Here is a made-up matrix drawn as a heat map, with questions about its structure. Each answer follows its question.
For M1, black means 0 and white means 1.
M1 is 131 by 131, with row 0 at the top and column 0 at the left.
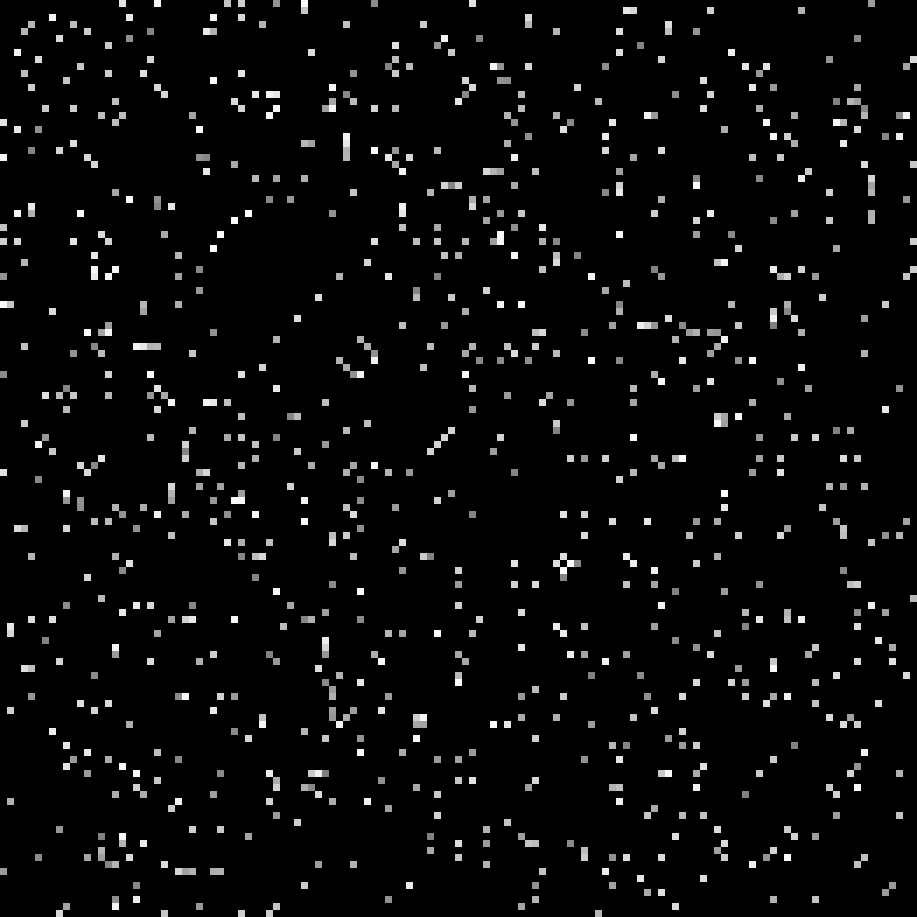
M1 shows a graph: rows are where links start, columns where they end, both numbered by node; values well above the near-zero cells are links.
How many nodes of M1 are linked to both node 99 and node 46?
3
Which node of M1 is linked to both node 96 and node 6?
node 91
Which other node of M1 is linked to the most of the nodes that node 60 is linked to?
node 37
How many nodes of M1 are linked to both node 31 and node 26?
2
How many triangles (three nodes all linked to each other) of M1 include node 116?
1
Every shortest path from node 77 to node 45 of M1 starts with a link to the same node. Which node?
node 38
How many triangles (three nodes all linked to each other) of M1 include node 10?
3
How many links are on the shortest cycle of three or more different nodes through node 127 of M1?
5
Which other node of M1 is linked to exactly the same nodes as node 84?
node 48
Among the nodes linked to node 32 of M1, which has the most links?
node 62
